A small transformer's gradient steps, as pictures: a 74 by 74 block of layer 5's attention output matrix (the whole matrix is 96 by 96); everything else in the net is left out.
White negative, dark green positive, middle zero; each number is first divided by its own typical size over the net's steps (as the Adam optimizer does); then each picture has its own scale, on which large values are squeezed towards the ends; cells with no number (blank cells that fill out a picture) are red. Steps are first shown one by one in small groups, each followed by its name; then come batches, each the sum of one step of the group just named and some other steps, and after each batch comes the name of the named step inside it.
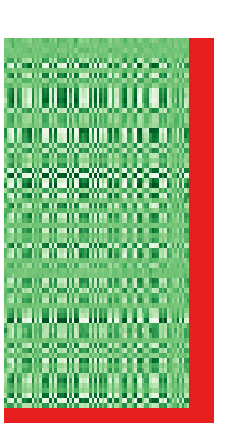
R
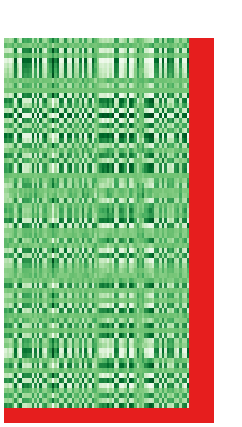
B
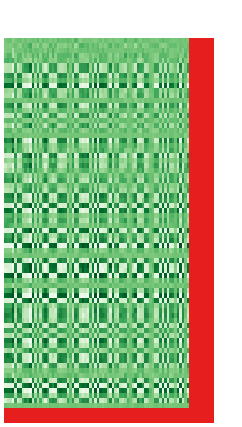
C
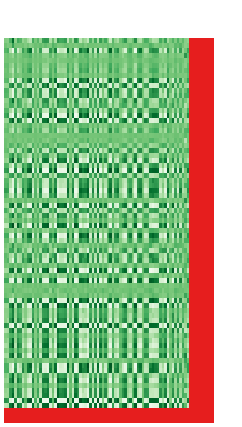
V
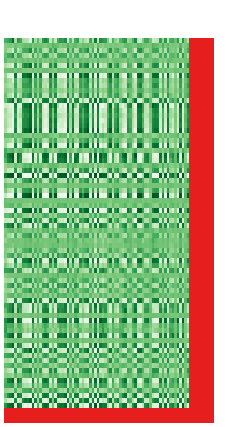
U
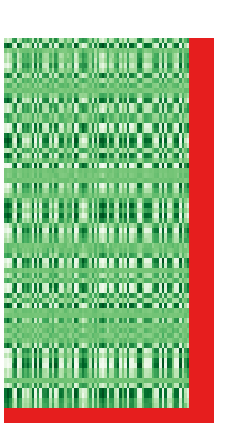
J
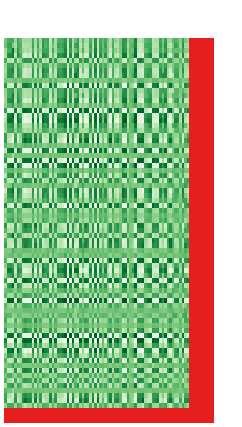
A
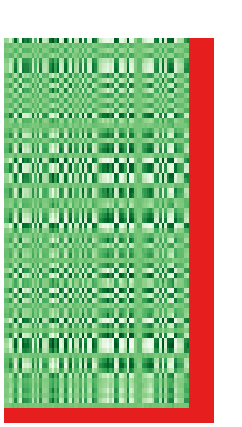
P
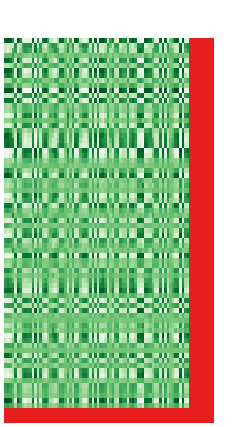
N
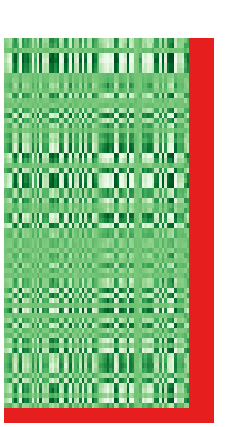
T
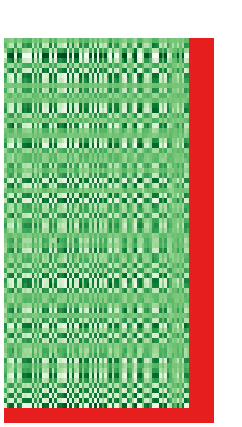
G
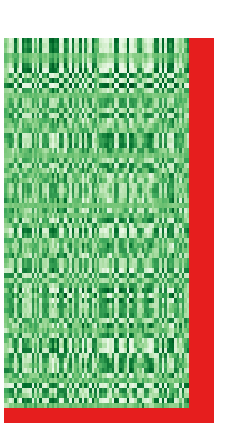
P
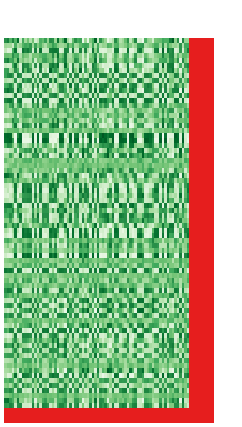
N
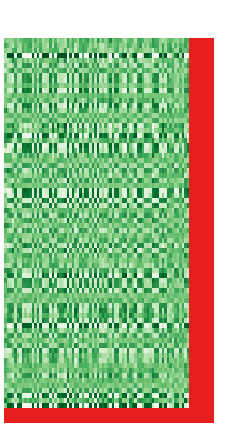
G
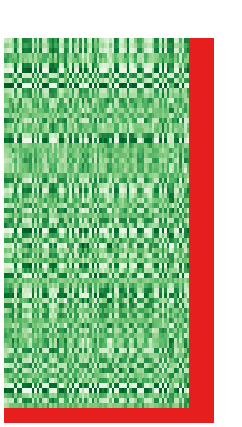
C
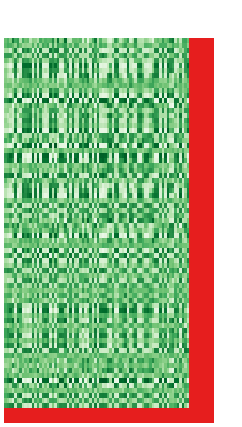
U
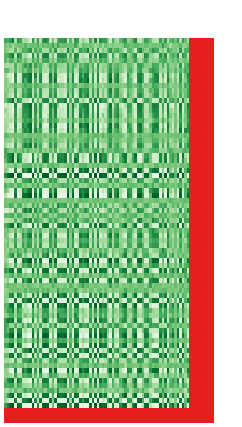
U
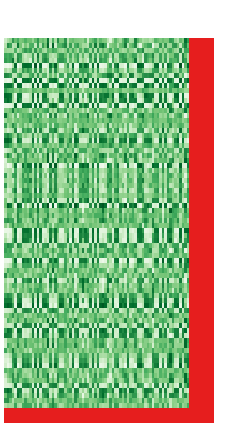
J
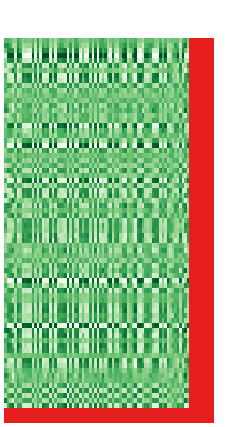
G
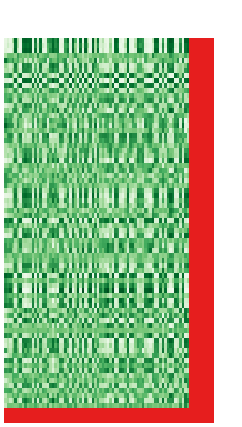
P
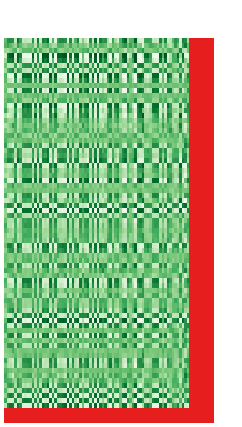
G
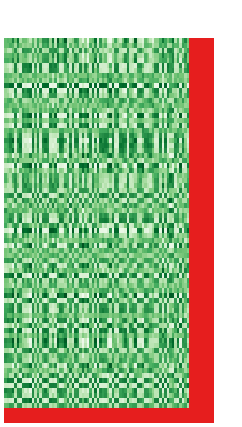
C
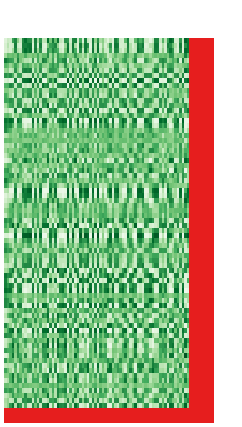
V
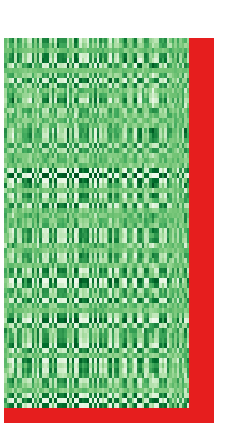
R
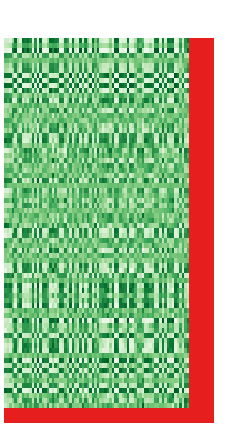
P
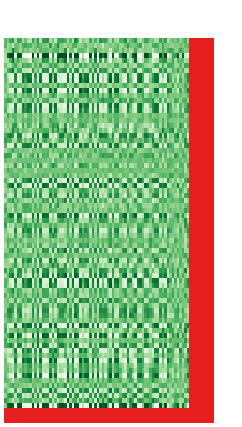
G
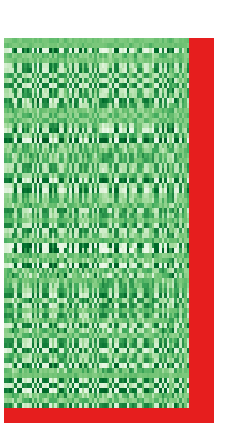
C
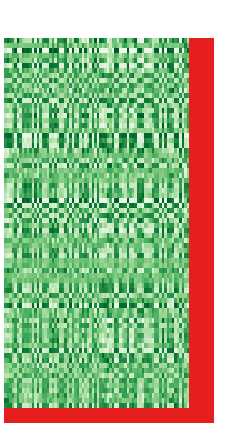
N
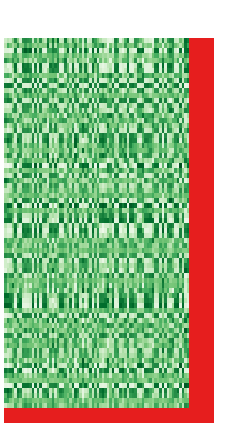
J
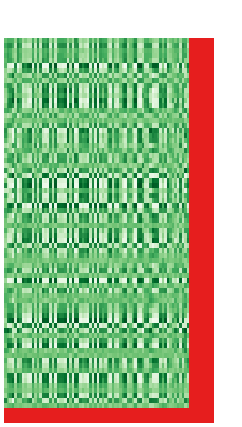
R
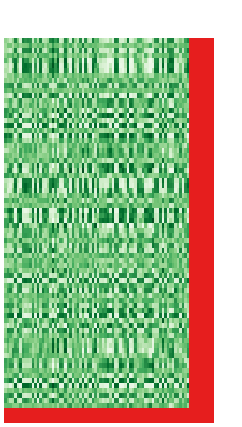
B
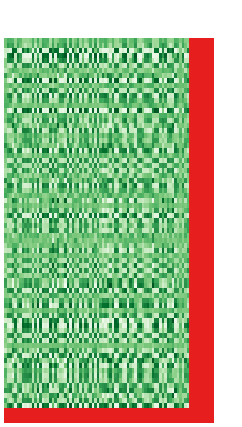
G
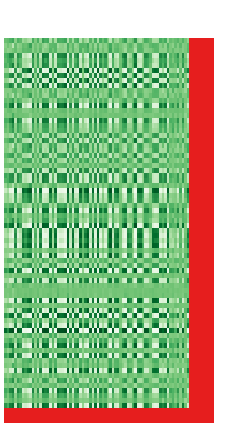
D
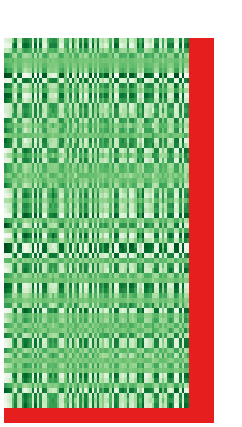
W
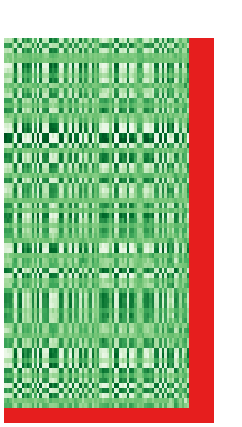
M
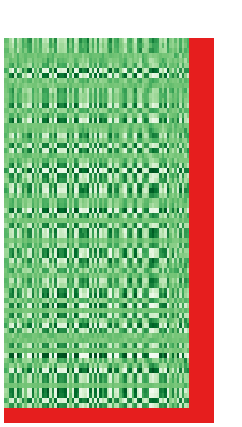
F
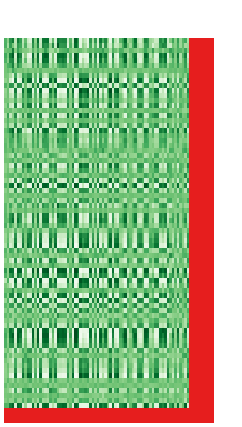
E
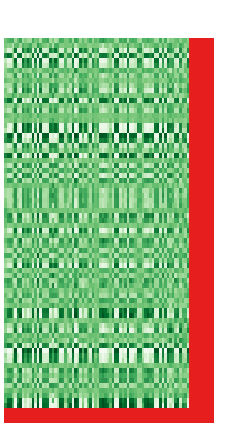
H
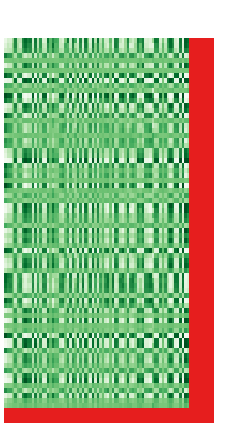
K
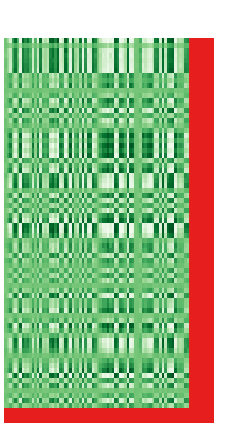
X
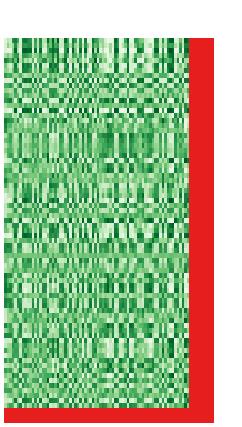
X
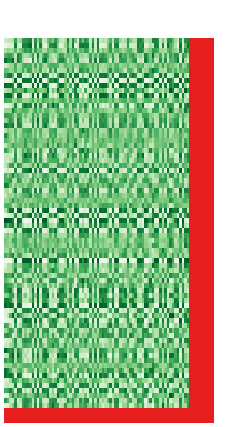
F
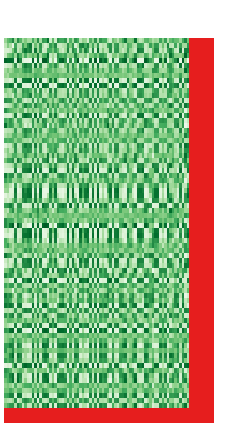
D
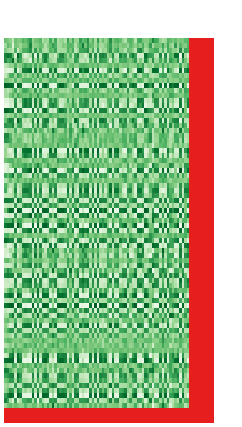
F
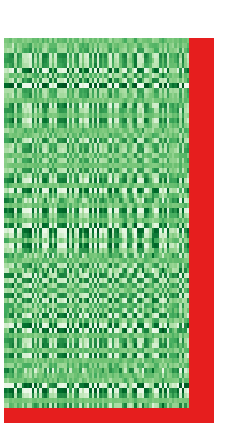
D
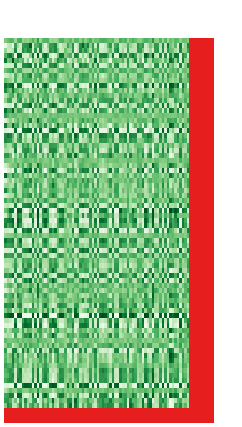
H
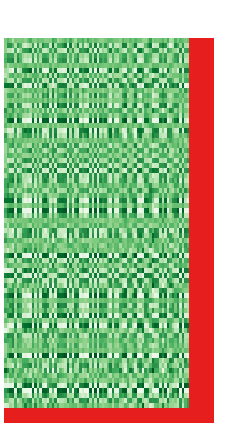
F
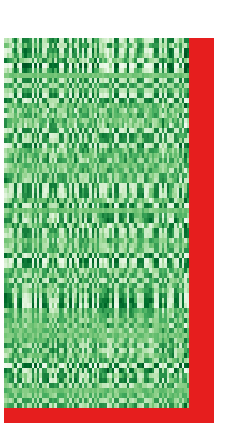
M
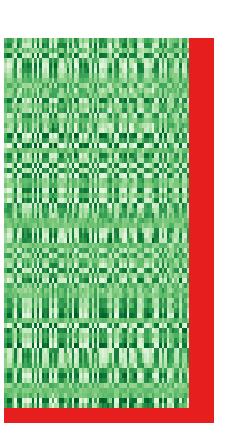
H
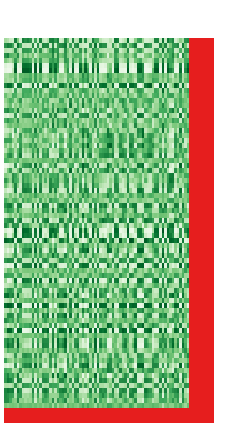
X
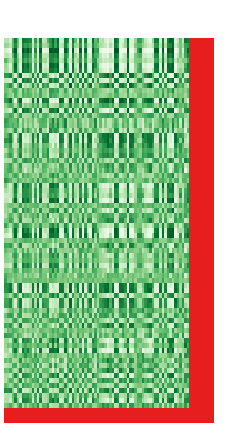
X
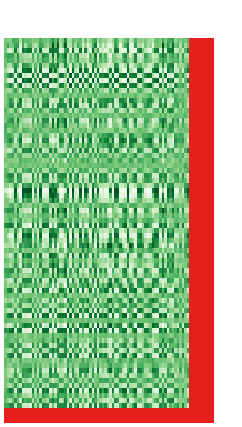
D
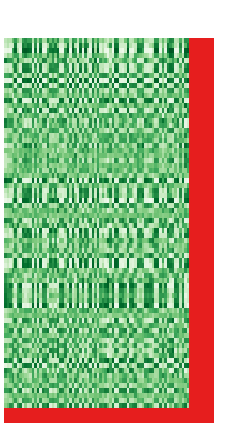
D
